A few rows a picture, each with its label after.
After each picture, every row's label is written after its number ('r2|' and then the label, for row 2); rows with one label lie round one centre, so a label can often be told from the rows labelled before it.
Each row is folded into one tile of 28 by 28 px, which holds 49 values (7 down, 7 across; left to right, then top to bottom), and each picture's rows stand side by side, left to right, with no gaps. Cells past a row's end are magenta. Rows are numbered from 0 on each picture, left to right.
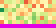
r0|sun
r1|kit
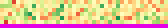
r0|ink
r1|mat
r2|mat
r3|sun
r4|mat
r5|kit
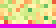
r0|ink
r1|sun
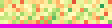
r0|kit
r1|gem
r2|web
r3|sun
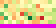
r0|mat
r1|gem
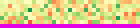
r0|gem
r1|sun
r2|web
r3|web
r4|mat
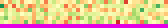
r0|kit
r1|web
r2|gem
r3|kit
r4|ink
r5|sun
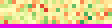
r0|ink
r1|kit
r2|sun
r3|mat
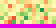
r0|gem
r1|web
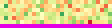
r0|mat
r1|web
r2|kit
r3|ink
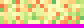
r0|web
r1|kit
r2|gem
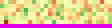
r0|ink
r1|sun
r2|mat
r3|web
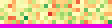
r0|gem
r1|sun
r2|kit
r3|sun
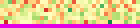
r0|ink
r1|kit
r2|web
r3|sun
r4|kit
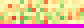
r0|gem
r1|web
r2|mat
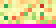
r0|mat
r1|kit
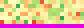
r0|sun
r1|ink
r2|mat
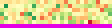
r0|mat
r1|mat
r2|kit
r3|ink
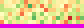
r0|sun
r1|kit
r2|gem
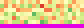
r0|kit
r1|kit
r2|web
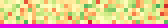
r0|sun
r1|web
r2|gem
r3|ink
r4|sun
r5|sun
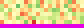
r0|sun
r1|ink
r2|web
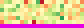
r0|sun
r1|ink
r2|mat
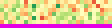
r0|sun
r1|mat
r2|kit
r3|kit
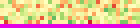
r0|ink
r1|gem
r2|kit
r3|ink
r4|web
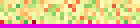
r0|sun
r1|ink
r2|kit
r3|ink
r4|web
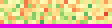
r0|sun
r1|kit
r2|kit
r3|mat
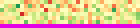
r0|sun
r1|kit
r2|kit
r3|web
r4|web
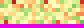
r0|ink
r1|web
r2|sun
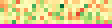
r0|web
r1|mat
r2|mat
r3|kit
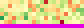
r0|gem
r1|web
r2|ink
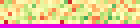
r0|ink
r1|mat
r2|ink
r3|gem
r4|kit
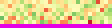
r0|gem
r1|kit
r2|gem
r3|ink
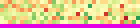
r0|kit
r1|kit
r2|mat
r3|mat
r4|gem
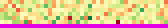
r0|kit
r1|sun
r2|gem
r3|mat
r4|ink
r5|sun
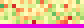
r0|kit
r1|ink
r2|gem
